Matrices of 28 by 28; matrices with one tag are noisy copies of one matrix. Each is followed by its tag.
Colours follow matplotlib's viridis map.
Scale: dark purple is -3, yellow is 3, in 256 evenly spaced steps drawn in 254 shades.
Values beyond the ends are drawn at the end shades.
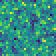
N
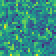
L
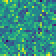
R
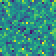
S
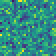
S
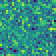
N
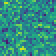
R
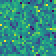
N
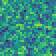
R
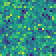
R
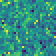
L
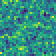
R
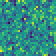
S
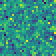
N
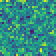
S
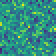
N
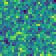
R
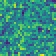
R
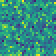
L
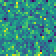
L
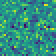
N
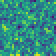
L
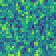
L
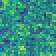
R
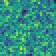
R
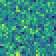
L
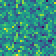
L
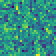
L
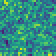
R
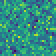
N
